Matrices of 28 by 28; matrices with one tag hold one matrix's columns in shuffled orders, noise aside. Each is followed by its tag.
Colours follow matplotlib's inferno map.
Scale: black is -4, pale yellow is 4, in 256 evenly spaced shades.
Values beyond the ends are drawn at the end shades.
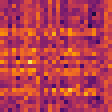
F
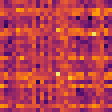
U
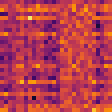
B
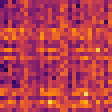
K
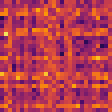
U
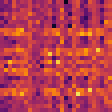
F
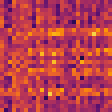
F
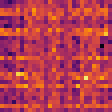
U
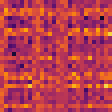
U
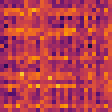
U
